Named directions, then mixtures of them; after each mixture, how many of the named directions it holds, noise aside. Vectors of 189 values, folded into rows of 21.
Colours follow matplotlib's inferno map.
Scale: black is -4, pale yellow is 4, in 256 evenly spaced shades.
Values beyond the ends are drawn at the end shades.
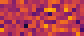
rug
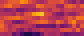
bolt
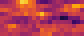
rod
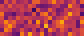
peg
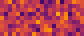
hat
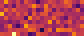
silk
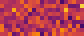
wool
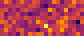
three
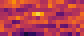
one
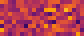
one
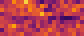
two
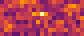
three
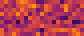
four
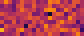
one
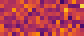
one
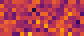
two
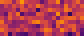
three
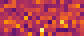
three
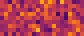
one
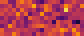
four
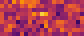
three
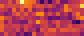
four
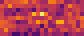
two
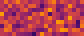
four
